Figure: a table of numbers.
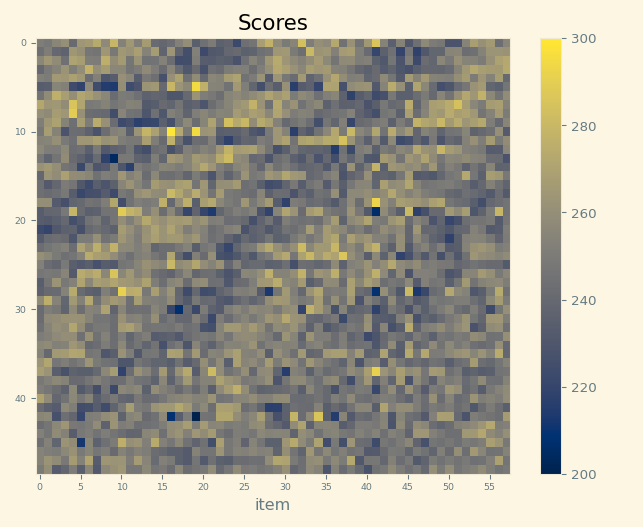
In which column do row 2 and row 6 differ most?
38
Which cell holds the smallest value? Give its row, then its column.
42, 19
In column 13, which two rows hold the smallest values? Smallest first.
9, 12
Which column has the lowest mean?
41
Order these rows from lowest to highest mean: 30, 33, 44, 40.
30, 33, 40, 44
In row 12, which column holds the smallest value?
36
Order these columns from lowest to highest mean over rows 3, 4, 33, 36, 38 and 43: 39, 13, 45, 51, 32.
45, 39, 13, 51, 32
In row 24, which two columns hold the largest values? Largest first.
37, 33
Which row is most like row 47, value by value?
29
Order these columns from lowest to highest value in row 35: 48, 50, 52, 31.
31, 48, 50, 52
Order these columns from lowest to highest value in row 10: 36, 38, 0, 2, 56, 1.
0, 2, 56, 1, 36, 38
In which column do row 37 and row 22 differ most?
10
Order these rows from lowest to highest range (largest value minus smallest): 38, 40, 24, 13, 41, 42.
40, 38, 41, 24, 13, 42
